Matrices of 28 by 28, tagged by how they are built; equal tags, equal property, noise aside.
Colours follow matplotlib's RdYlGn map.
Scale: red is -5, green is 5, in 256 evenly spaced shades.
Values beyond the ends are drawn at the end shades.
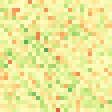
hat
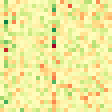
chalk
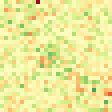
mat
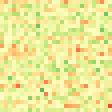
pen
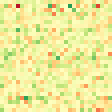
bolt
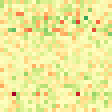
bolt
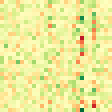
chalk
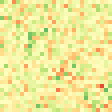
mat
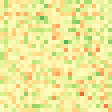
pen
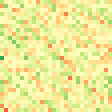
hat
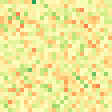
hat
